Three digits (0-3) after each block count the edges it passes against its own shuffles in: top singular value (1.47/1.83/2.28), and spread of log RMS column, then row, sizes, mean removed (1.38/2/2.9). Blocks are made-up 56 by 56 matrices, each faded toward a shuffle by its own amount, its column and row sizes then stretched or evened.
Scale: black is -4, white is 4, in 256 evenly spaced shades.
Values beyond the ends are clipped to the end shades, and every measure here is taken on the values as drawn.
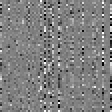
3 3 0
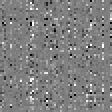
0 3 1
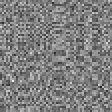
3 0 1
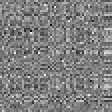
3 0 2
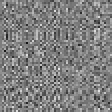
3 3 0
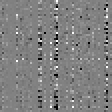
3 3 1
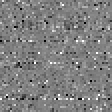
1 0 2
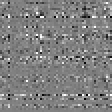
1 2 3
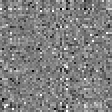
2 1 1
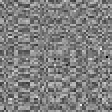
3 0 2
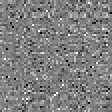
2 0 0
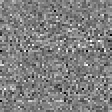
1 0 2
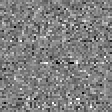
0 0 2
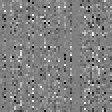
0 3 1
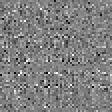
2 1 2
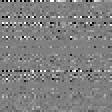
3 1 3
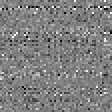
2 0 2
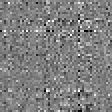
2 2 2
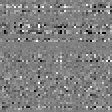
1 1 3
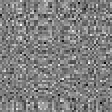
3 1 0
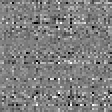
1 1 3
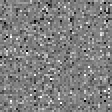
0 2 0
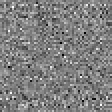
2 0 1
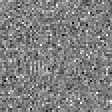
1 0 0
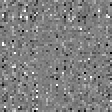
1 2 1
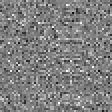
2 0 1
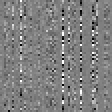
3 3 0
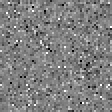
0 1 0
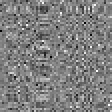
3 2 0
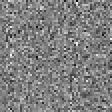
1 2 0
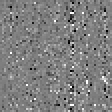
1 2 0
